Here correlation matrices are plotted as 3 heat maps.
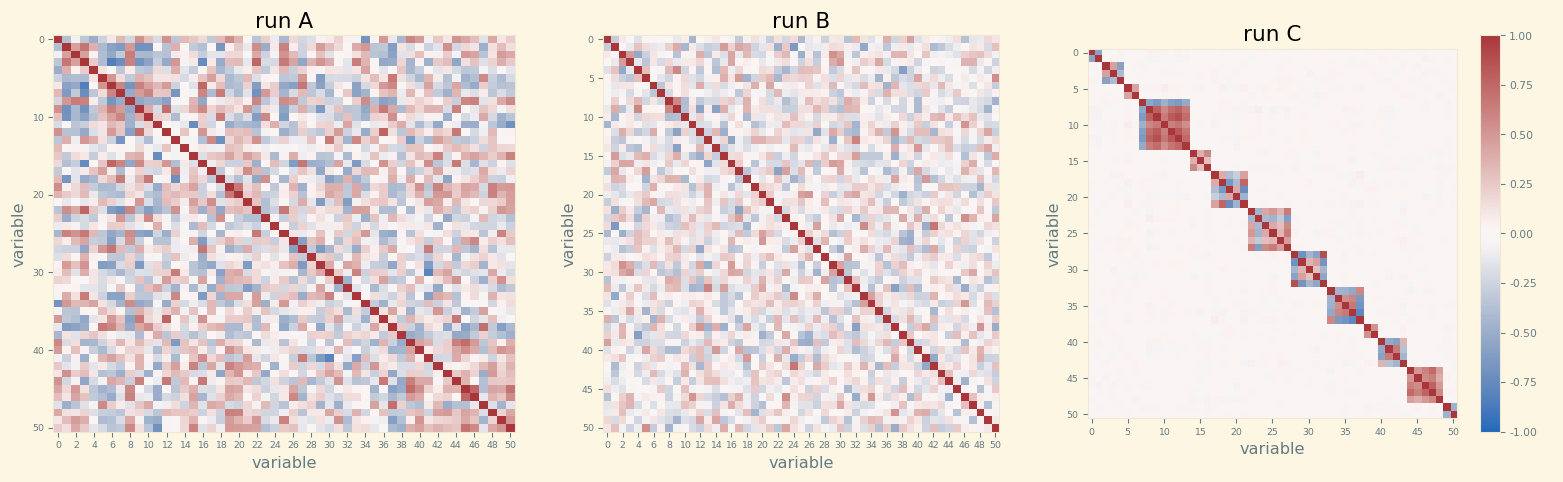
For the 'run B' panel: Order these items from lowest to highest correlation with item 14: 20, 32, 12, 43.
32, 20, 43, 12
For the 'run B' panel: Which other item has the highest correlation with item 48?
37
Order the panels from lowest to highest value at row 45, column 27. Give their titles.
run A, run C, run B
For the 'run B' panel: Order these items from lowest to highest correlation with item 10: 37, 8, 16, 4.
8, 4, 37, 16
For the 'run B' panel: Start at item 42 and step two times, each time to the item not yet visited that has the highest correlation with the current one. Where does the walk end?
33
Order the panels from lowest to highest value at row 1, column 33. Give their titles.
run B, run C, run A
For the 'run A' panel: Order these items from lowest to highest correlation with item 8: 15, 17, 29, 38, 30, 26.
30, 38, 17, 29, 15, 26
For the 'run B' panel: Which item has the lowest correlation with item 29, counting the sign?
13
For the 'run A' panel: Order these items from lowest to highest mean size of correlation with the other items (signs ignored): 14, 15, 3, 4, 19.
14, 4, 15, 19, 3
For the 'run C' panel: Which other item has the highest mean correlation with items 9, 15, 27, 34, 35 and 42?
36
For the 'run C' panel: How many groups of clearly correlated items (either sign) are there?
13
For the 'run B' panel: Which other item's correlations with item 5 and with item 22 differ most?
17
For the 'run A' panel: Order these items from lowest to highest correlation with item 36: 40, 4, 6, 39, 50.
4, 50, 40, 39, 6
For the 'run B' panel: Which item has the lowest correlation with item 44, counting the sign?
46
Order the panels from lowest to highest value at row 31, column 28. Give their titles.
run C, run A, run B
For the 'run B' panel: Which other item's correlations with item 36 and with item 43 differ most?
6
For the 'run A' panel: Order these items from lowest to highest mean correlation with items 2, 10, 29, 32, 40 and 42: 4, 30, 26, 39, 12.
4, 12, 30, 39, 26
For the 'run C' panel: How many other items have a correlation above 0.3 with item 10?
5
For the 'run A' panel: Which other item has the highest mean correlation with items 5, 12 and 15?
9
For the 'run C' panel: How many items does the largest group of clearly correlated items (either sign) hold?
7
